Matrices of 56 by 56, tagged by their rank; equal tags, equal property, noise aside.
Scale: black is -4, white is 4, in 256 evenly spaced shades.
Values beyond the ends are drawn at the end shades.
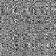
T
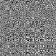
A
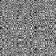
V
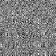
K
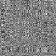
T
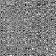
K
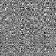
T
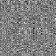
V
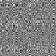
V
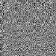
K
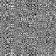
T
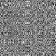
T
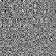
K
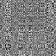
T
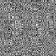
K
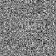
K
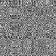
K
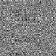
K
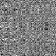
K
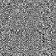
V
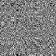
A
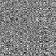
A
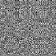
A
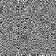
A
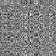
T
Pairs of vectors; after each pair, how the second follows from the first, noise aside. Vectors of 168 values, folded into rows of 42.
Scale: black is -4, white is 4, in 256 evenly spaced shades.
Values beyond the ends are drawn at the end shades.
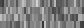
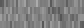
shrunk.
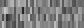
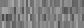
shrunk.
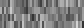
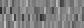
negated, partly zeroed.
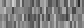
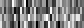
wrapped around, scaled up.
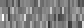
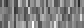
wrapped around.
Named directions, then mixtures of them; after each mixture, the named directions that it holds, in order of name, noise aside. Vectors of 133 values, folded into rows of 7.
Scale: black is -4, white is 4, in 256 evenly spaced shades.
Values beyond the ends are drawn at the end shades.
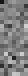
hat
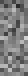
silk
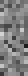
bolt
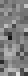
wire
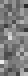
wire.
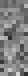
silk, wire.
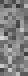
bolt, silk, wire.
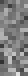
bolt, hat, wire.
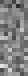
bolt, silk.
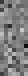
bolt, hat.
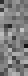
bolt, hat.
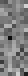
wire.
